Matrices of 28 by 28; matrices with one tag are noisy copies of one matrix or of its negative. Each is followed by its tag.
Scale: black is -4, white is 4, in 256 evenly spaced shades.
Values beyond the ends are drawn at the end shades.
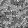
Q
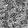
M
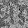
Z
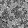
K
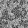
K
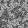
K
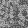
Z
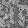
Z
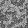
Q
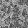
Z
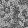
Z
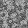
M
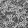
Q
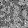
Z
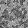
K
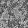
K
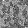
Z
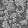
M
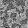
M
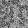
Z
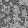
Z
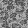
M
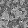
K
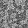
M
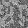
Z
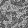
Q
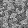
M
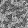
Q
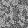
Z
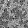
K
